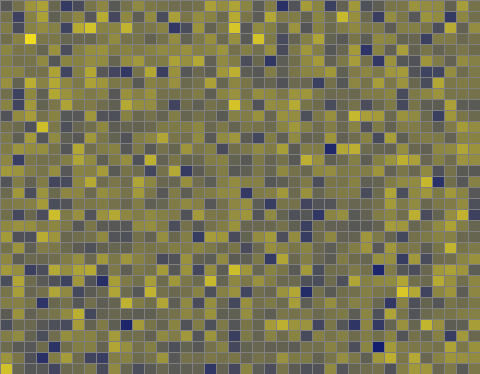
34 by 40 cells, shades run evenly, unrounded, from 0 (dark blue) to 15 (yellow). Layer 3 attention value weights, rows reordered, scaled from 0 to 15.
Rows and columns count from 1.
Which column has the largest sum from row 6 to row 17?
8
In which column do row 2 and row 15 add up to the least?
2
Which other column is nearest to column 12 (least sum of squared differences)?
19
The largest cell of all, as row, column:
4, 3
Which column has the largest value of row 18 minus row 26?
9
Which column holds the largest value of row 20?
5
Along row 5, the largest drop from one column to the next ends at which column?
31
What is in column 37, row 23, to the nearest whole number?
7
